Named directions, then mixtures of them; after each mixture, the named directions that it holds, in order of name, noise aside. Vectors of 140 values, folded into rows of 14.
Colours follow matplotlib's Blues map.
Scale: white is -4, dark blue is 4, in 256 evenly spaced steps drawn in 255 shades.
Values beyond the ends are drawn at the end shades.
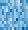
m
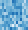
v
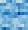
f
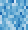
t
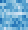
f, v.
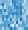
v.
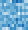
f, v.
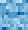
f.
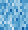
m, t.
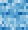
f, m, t.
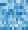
f, m, v.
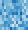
v.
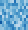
t.
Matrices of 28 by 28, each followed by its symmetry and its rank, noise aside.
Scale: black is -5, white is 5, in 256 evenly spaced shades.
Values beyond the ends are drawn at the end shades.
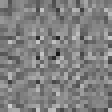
symmetric, rank three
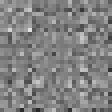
symmetric, rank three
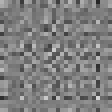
symmetric, rank two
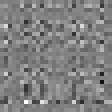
no symmetry, rank three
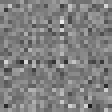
antisymmetric, rank four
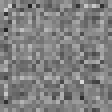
symmetric, rank three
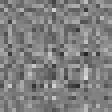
antisymmetric, rank two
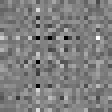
no symmetry, rank two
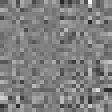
no symmetry, rank three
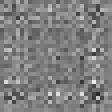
symmetric, rank three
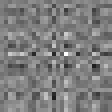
no symmetry, rank two
